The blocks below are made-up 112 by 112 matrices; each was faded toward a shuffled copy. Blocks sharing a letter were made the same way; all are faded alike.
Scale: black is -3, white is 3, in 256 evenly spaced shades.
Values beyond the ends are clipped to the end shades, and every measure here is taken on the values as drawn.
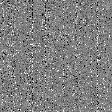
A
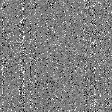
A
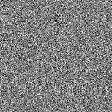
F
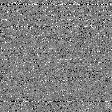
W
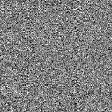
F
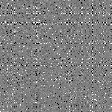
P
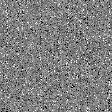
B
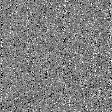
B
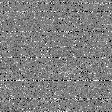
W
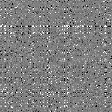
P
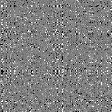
P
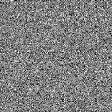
F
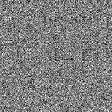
F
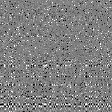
P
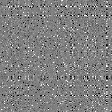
P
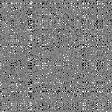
P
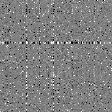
P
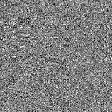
F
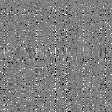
P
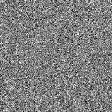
F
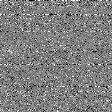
W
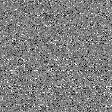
W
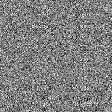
F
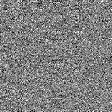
F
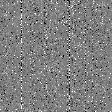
A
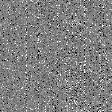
A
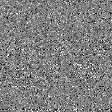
W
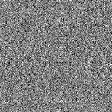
F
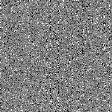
B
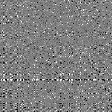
P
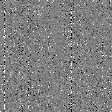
A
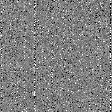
B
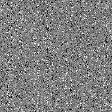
B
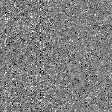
B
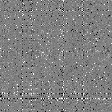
P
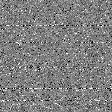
W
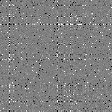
P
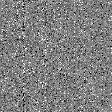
B
